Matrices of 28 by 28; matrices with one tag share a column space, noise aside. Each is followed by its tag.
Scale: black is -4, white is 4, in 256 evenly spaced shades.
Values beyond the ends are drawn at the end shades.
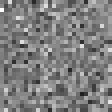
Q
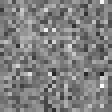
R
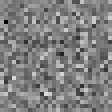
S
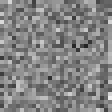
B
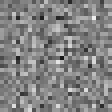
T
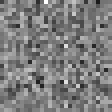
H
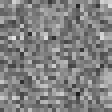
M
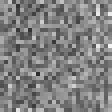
R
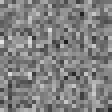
R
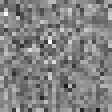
R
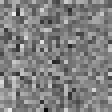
R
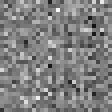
B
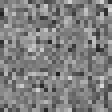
R
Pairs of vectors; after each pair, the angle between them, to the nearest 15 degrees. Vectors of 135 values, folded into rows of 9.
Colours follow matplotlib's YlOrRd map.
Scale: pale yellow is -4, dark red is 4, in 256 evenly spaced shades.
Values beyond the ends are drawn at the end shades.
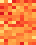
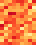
75 degrees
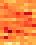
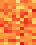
75 degrees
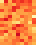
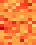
90 degrees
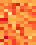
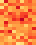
105 degrees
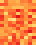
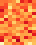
90 degrees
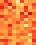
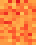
120 degrees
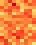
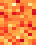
135 degrees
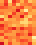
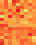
30 degrees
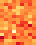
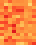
135 degrees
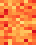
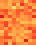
30 degrees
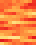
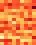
45 degrees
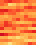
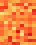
105 degrees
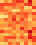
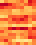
60 degrees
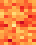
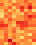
30 degrees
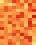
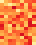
30 degrees
